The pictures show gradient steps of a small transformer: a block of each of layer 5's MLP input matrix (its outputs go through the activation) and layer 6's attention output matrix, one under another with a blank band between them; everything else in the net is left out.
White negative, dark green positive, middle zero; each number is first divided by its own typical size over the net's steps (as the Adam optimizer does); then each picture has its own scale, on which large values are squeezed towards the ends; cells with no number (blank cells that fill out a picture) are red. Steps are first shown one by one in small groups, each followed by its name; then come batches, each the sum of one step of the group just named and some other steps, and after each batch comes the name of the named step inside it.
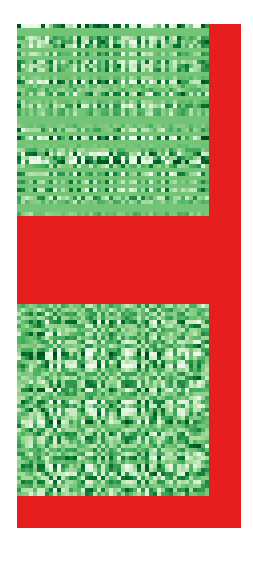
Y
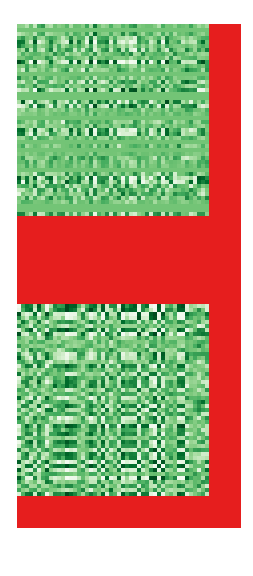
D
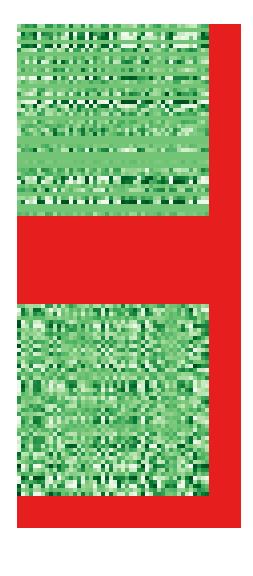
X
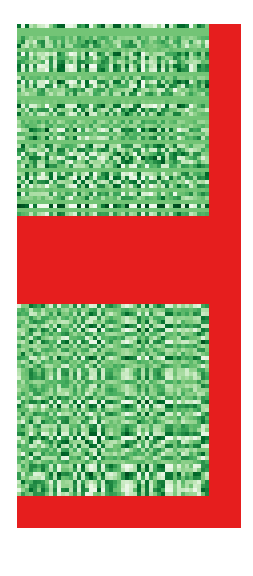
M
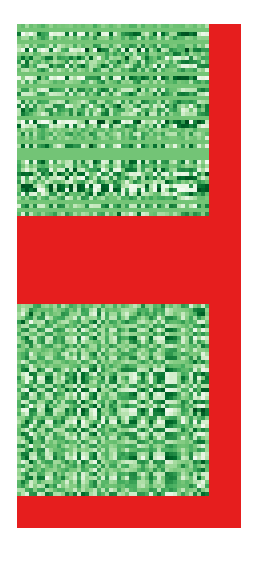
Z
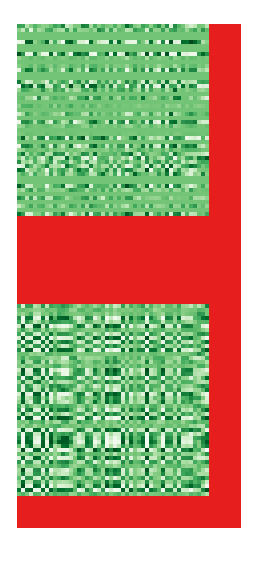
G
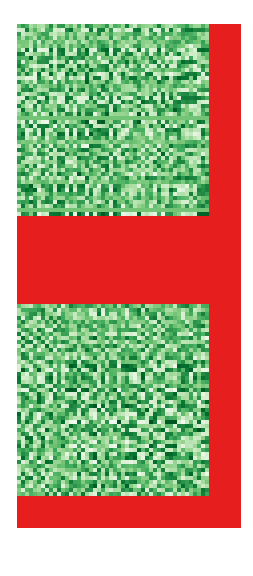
Z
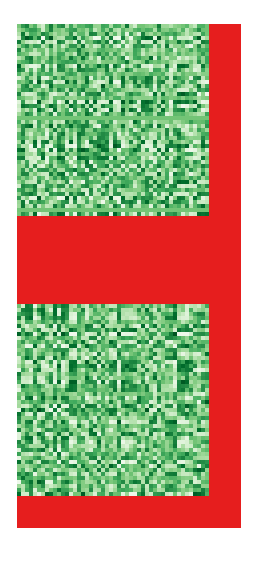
X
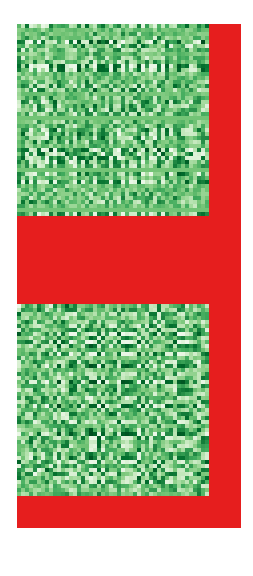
D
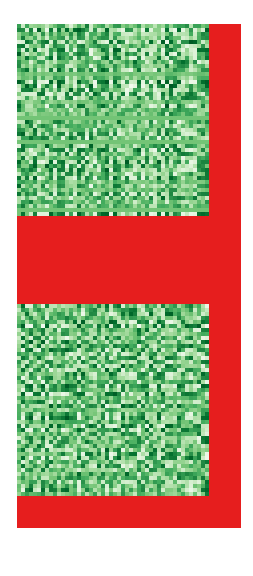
M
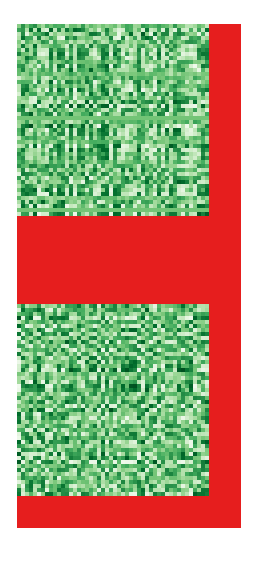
X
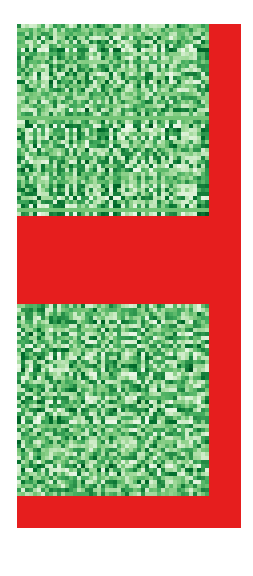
Y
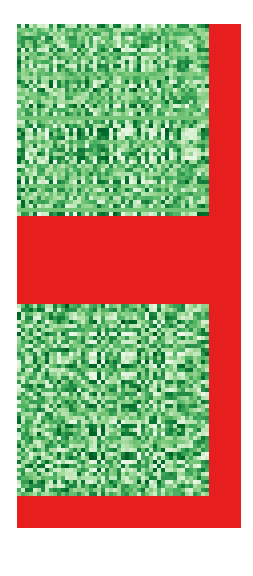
D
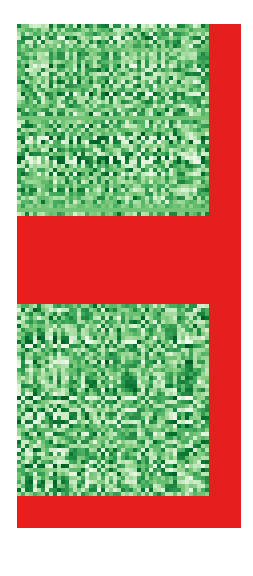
Y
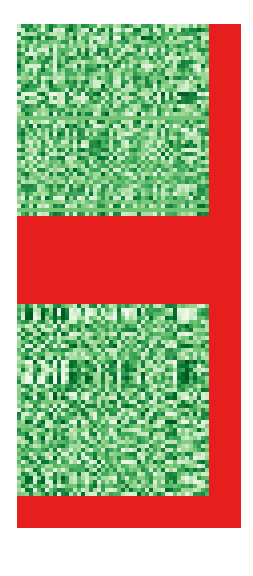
Z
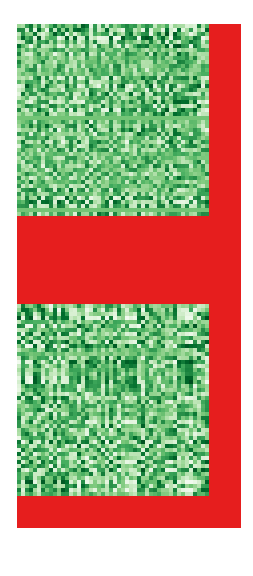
M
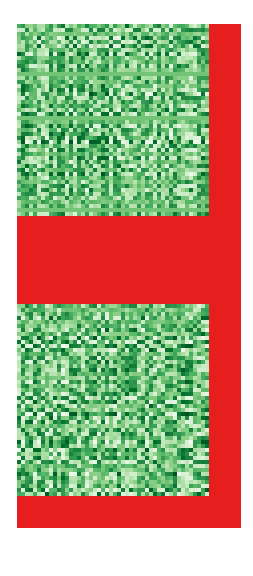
G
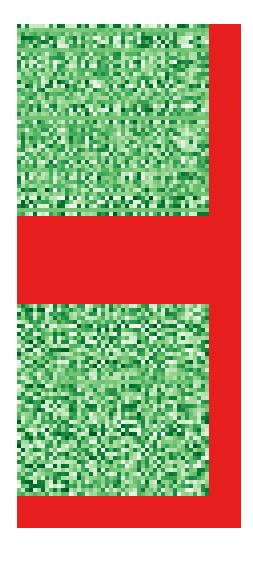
M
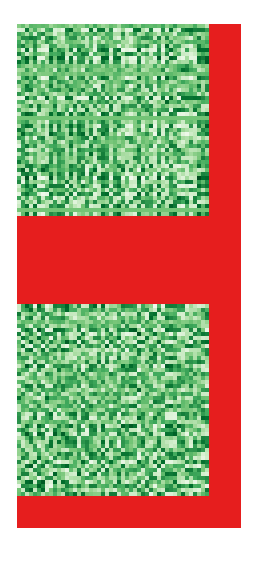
D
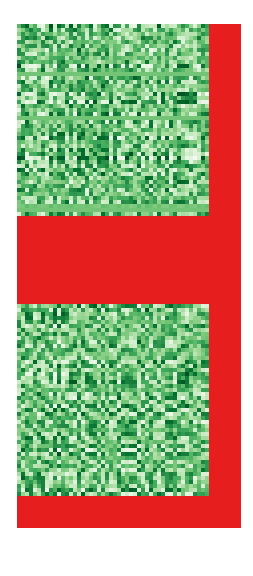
X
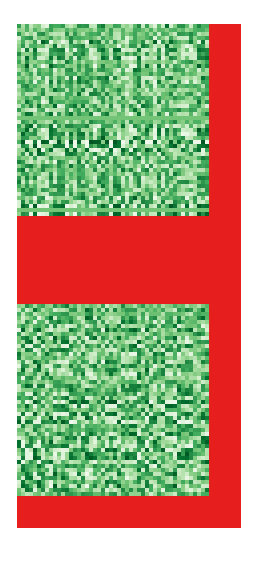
G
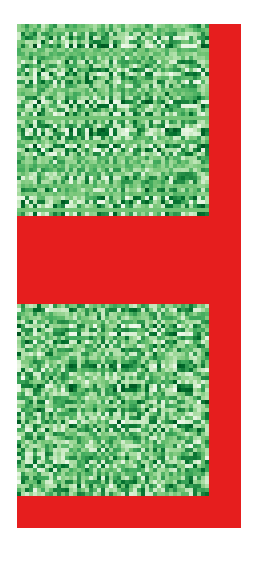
X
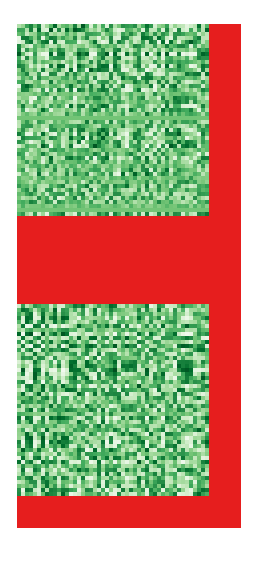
G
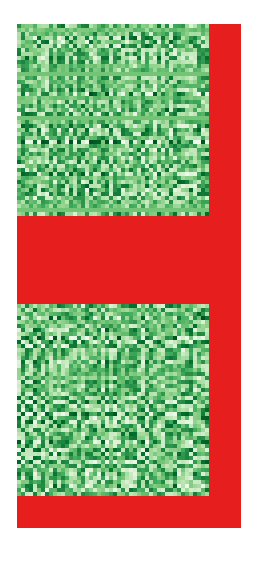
G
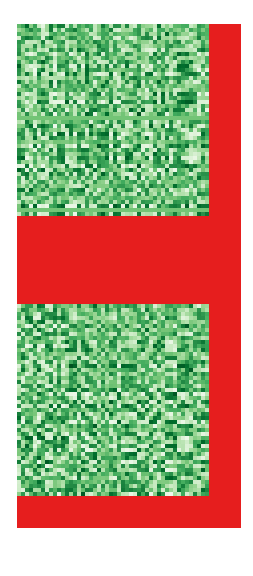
M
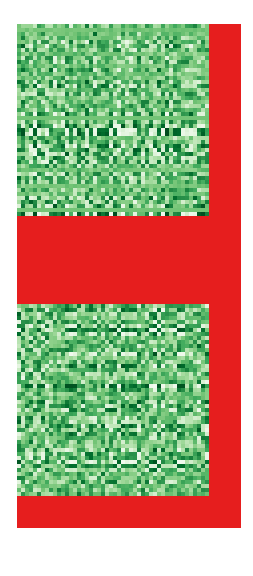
D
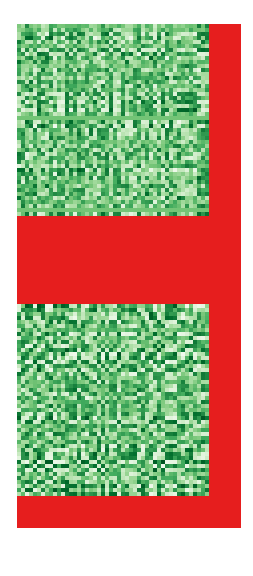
D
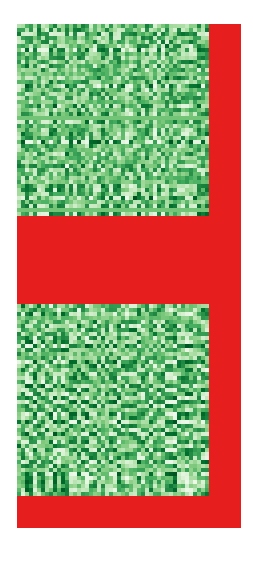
Z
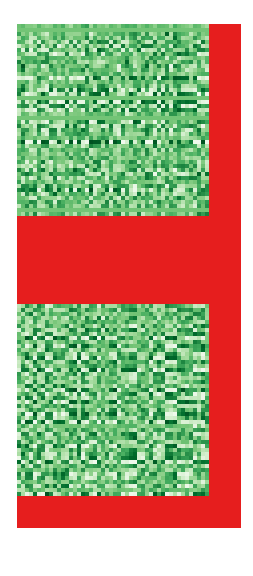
Z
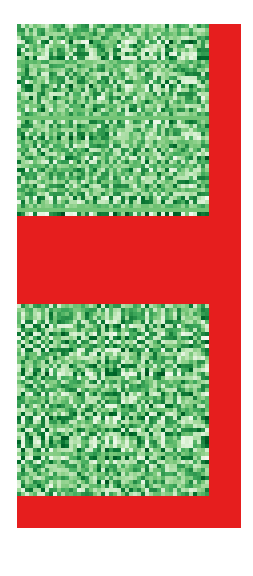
G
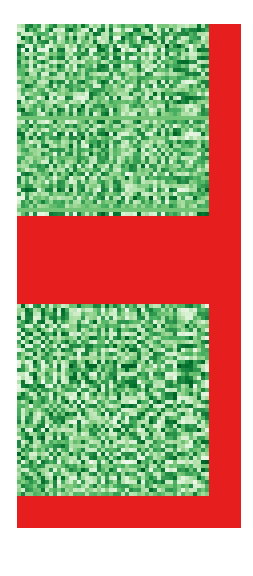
Z
